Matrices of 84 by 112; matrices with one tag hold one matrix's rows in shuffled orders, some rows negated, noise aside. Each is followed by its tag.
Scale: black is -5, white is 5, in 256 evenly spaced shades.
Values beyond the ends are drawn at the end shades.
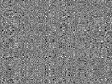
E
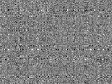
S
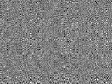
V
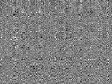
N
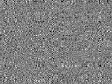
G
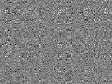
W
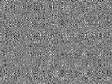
G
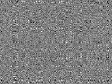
N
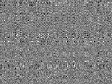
S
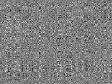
W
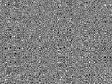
W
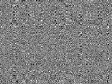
N
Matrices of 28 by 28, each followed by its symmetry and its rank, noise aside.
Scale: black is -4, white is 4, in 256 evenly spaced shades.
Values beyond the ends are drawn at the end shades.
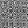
no symmetry, rank four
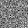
no symmetry, rank six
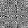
no symmetry, rank four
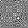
symmetric, rank four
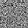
no symmetry, rank six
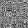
no symmetry, rank six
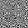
antisymmetric, rank four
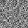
no symmetry, rank six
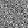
antisymmetric, rank six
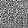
no symmetry, rank six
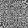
antisymmetric, rank six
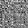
antisymmetric, rank six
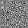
no symmetry, rank six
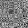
no symmetry, rank six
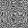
antisymmetric, rank four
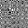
antisymmetric, rank four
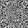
antisymmetric, rank six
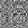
no symmetry, rank four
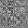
no symmetry, rank four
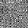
antisymmetric, rank six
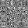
antisymmetric, rank six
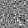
antisymmetric, rank four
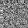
no symmetry, rank six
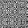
no symmetry, rank four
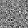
antisymmetric, rank four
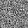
antisymmetric, rank six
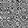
antisymmetric, rank four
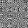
antisymmetric, rank four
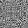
antisymmetric, rank six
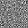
antisymmetric, rank six
